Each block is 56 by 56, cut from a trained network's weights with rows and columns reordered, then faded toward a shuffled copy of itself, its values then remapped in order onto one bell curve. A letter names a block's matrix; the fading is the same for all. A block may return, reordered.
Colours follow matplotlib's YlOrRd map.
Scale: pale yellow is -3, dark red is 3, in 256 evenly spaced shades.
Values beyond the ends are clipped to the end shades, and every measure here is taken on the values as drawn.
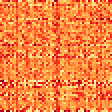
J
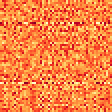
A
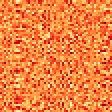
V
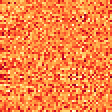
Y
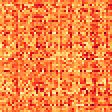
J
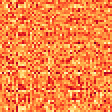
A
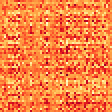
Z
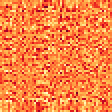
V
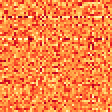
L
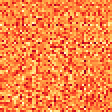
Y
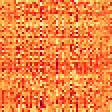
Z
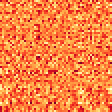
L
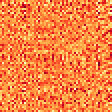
V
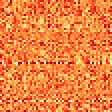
A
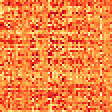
Z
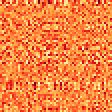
V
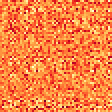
A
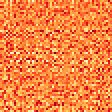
L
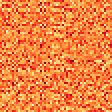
Y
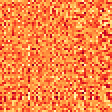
V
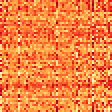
Z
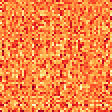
A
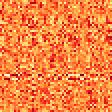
A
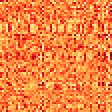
V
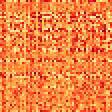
J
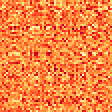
Y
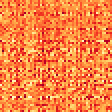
J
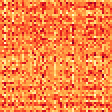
Z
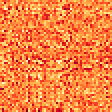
L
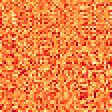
Y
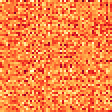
L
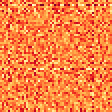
A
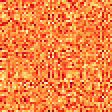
Y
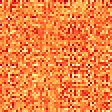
L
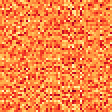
V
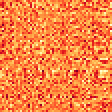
L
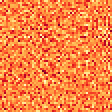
Y
